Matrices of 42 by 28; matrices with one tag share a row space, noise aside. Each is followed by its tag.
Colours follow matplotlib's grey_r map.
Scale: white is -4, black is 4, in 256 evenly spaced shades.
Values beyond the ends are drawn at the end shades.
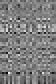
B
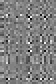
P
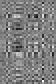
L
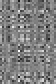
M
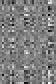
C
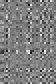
P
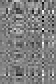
L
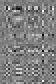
L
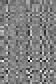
P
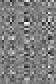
C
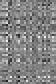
B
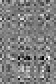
M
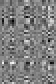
C
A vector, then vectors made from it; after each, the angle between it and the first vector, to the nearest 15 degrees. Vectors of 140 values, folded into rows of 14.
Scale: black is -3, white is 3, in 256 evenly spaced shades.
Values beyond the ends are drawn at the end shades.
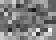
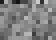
105 degrees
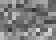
15 degrees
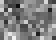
75 degrees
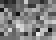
135 degrees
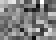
60 degrees
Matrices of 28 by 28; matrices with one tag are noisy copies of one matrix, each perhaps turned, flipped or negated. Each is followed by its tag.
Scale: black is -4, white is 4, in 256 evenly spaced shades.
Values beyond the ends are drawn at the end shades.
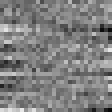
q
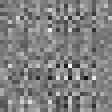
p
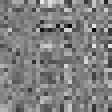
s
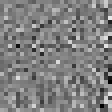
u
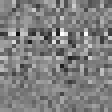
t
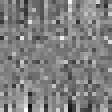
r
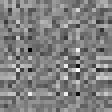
p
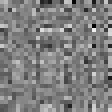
s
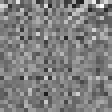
u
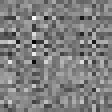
p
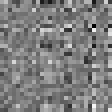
s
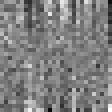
q
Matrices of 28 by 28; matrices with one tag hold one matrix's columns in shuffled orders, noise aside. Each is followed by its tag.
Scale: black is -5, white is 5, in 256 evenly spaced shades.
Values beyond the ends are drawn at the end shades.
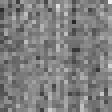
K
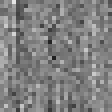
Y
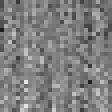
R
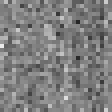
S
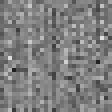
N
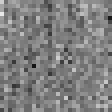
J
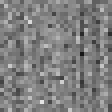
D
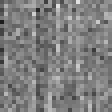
K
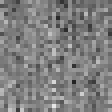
R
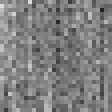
K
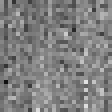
R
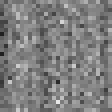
D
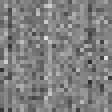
N
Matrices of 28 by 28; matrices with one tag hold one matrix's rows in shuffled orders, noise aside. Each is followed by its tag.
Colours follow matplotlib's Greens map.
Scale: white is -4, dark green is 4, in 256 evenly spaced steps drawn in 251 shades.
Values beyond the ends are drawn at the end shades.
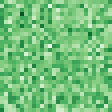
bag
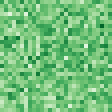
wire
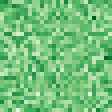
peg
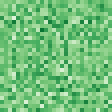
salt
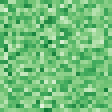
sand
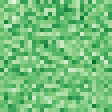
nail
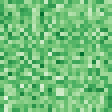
bag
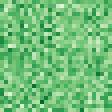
bag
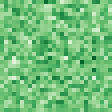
nail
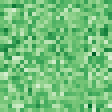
peg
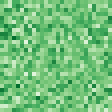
peg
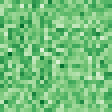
bag
